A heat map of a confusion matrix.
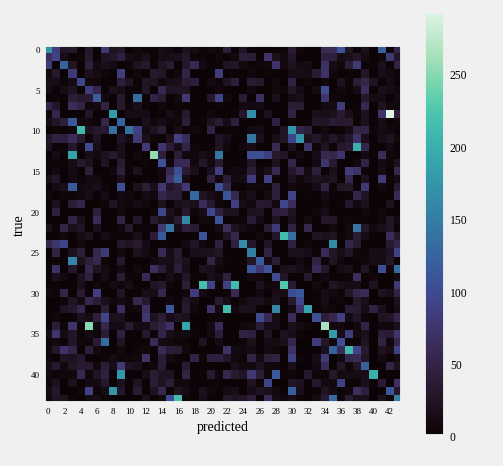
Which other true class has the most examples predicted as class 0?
2
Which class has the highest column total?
30
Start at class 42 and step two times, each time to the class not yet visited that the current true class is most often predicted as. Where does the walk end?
25
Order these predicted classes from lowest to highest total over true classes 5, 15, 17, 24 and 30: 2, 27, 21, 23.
27, 23, 2, 21
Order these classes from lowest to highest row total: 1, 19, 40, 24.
19, 1, 24, 40
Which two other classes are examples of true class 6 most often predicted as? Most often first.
11, 21
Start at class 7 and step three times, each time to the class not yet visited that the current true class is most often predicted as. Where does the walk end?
26
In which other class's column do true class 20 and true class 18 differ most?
22
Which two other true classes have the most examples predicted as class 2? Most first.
24, 37
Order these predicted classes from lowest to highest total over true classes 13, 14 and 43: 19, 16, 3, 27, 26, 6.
6, 19, 26, 27, 3, 16
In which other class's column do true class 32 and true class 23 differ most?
29
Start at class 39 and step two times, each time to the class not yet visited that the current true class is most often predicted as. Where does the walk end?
3
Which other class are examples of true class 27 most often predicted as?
43
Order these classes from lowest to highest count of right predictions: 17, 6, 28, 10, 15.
15, 17, 28, 6, 10
